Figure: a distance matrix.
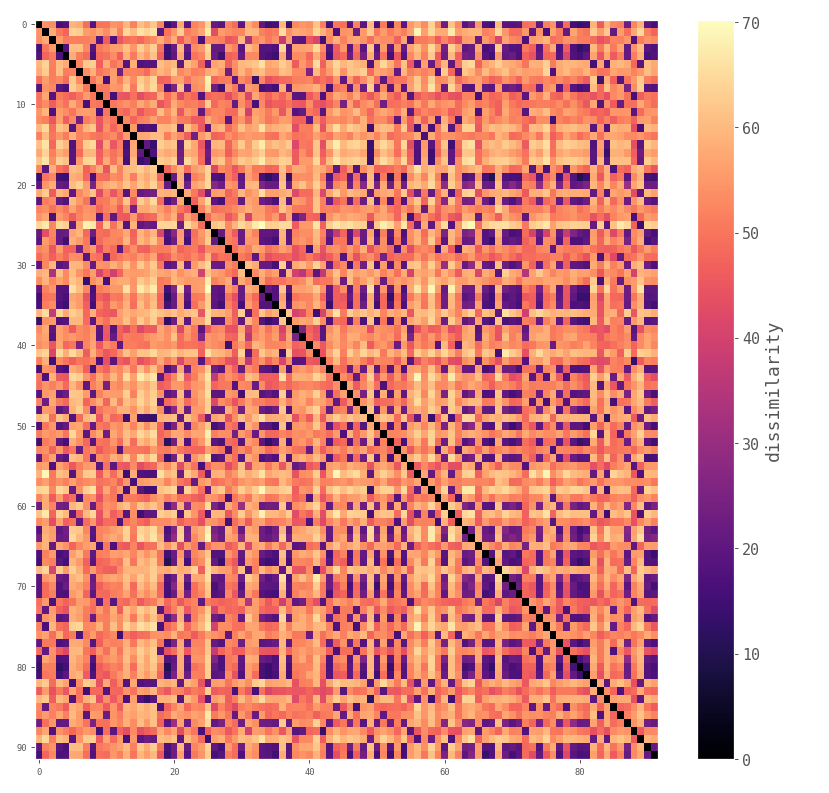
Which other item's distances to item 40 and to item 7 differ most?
32
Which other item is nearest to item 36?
41
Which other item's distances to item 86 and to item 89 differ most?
25
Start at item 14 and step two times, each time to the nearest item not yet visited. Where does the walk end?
23
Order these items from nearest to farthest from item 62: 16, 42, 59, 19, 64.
59, 42, 16, 19, 64
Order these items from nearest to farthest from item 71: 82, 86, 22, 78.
22, 78, 86, 82
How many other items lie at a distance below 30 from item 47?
7
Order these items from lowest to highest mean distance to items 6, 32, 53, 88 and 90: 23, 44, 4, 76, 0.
76, 4, 0, 23, 44
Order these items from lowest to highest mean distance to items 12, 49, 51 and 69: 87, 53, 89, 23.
53, 87, 89, 23
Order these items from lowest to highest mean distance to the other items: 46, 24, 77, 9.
77, 46, 9, 24
